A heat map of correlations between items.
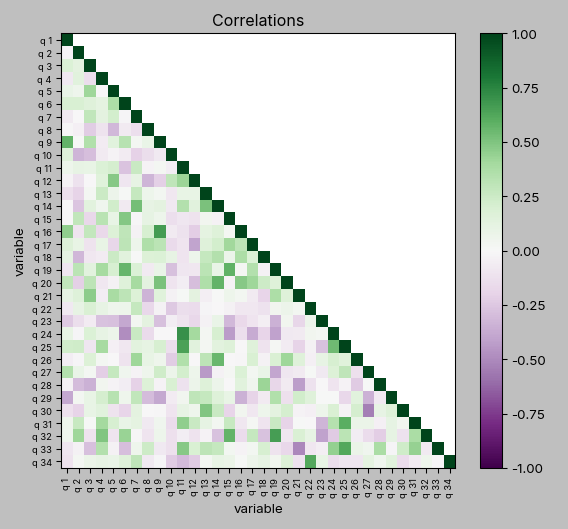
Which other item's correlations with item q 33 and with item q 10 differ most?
q 25
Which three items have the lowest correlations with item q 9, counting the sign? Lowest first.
q 29, q 23, q 12
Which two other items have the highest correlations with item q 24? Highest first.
q 11, q 25
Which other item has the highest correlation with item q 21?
q 3
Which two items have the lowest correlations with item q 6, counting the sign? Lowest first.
q 24, q 23
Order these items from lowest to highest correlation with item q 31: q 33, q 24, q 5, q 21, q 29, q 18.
q 18, q 21, q 29, q 5, q 24, q 33
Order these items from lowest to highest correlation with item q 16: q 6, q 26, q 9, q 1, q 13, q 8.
q 26, q 13, q 8, q 6, q 1, q 9
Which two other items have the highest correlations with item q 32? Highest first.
q 19, q 15
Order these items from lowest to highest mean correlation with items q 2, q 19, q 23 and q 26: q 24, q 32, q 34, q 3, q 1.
q 1, q 24, q 34, q 3, q 32
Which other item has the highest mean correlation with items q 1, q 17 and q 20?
q 9
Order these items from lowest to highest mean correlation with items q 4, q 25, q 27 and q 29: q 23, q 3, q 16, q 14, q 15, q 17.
q 23, q 16, q 3, q 17, q 14, q 15
